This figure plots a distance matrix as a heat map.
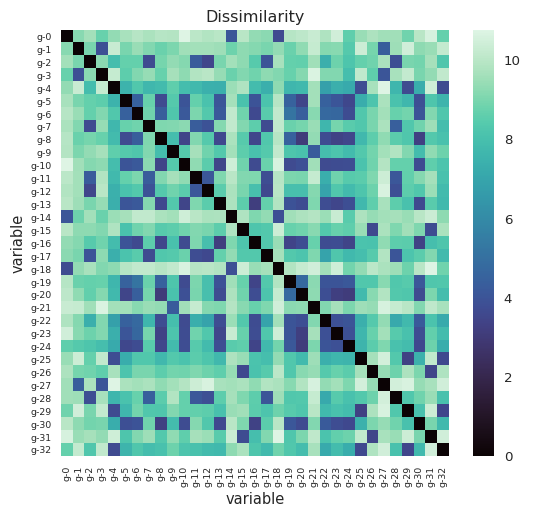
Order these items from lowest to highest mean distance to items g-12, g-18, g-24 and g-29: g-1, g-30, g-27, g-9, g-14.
g-30, g-14, g-9, g-1, g-27
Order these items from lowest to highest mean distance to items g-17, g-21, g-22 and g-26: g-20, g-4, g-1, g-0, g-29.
g-20, g-4, g-29, g-1, g-0
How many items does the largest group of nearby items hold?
12
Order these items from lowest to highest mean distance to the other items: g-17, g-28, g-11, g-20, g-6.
g-20, g-6, g-17, g-28, g-11
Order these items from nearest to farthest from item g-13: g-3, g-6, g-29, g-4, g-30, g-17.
g-30, g-6, g-4, g-29, g-17, g-3
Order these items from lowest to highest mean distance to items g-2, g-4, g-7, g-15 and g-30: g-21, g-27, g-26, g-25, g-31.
g-25, g-26, g-31, g-21, g-27
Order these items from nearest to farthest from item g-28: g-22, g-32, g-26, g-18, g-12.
g-12, g-22, g-32, g-26, g-18
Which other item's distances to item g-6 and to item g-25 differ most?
g-29
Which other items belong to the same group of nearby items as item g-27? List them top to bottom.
g-1, g-3
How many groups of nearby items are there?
7
